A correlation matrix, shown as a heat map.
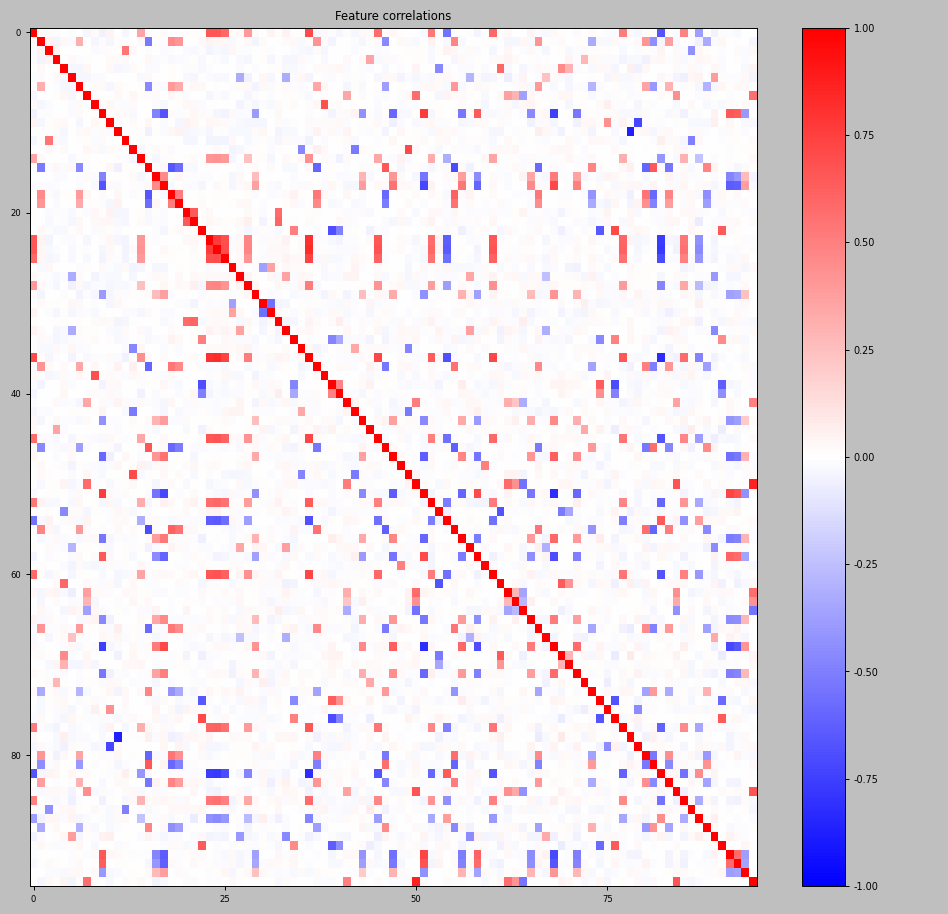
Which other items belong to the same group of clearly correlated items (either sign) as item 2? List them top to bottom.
12, 86
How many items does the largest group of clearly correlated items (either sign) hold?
15
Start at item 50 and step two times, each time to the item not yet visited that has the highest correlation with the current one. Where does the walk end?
84
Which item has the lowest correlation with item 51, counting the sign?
68
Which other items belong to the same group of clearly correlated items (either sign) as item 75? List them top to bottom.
10, 79
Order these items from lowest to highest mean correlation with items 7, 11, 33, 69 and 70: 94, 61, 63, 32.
32, 63, 94, 61
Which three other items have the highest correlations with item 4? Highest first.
61, 69, 70
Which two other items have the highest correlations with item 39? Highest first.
74, 40
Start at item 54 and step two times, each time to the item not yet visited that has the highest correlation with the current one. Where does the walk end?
87
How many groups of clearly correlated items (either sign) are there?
16
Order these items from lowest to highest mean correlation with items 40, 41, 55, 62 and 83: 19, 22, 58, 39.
22, 58, 39, 19
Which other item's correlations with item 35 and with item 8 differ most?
38
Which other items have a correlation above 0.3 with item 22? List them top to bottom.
34, 76, 90
